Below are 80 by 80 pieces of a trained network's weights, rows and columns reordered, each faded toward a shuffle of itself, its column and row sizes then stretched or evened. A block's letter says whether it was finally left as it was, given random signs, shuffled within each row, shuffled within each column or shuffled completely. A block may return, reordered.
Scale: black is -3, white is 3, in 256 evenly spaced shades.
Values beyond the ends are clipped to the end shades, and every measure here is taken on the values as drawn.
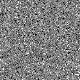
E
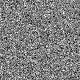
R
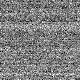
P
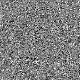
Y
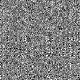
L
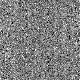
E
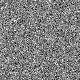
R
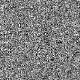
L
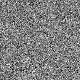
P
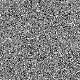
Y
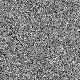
R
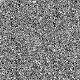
Y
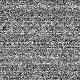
P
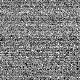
L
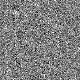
E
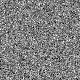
R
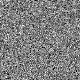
E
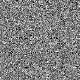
Y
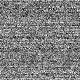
P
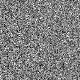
E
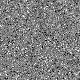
R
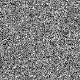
Y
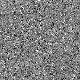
E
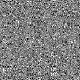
L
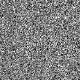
Y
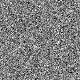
E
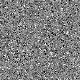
E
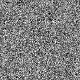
Y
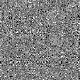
L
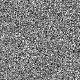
E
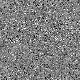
P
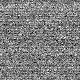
P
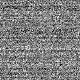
L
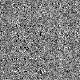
L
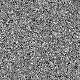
P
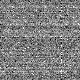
L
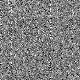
E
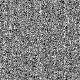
E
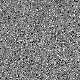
P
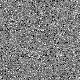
P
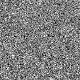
P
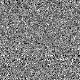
Y
